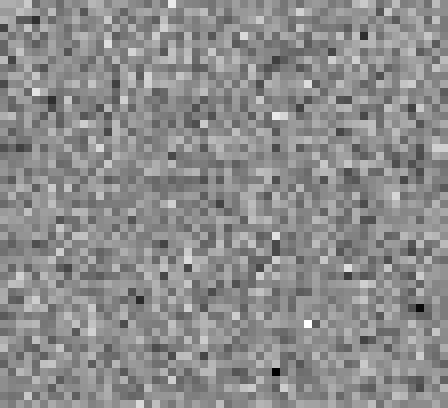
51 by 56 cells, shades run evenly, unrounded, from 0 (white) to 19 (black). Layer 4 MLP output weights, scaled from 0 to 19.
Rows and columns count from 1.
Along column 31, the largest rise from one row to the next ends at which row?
6
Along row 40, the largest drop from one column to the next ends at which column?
49
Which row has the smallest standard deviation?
29
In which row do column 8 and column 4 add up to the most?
34
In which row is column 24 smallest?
33
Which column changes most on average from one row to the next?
35
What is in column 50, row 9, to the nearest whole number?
10
